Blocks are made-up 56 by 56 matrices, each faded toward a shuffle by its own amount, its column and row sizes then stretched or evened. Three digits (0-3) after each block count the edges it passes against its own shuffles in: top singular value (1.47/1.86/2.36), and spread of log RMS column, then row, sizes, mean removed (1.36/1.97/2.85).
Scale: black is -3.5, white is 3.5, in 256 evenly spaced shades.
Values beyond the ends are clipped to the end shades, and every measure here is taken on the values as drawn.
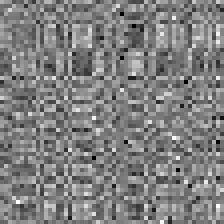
3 1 1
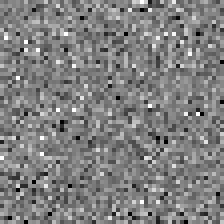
0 0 1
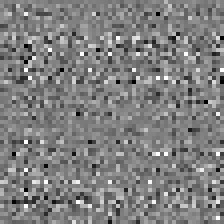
0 1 3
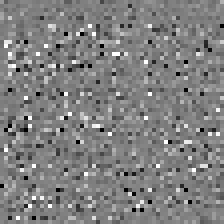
0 0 2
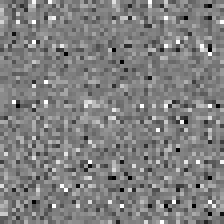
0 1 2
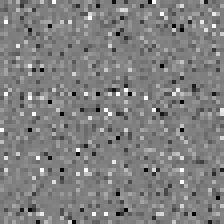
0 1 1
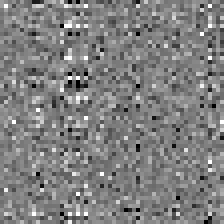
2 2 1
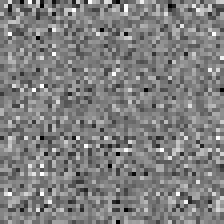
1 1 2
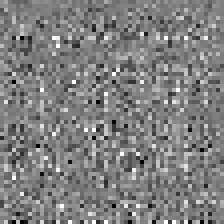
2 1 2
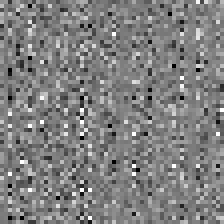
1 3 0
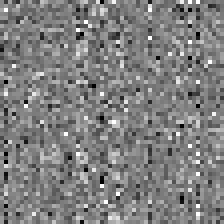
2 2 0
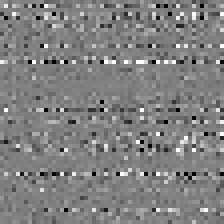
2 1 3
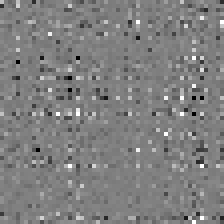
1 2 2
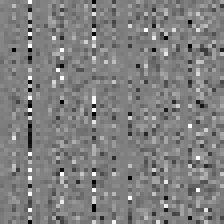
1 3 0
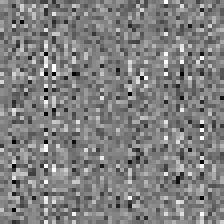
1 3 0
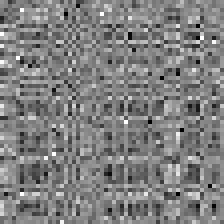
3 2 1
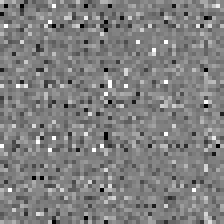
0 1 2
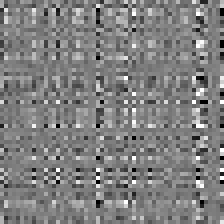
3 3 3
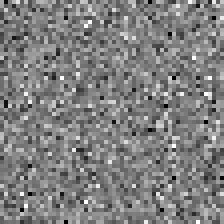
0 1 1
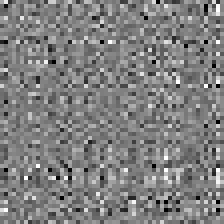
3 2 2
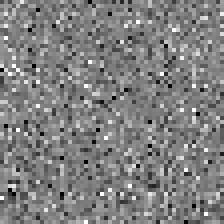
1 1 0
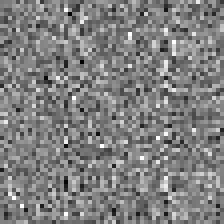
2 1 0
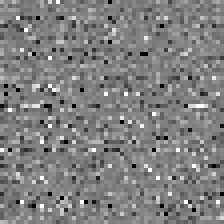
1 0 2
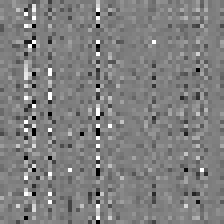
3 3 1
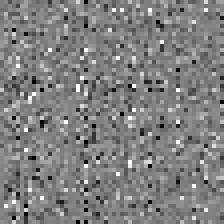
0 2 0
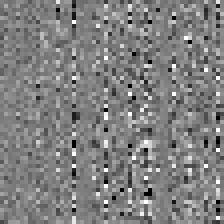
2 3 0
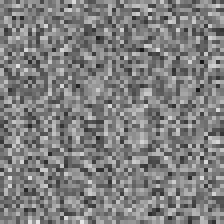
2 0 0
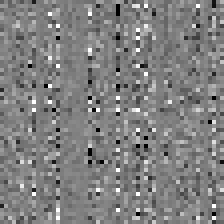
0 3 1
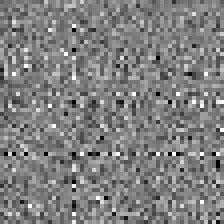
2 1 2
